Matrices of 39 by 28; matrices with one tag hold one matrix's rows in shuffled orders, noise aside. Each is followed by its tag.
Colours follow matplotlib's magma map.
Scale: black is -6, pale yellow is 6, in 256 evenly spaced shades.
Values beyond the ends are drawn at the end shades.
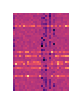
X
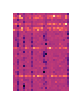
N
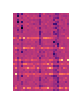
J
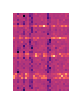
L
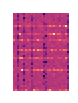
N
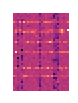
J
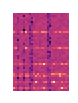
L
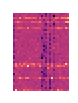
X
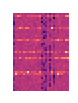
X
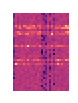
X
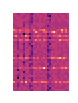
L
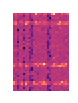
L
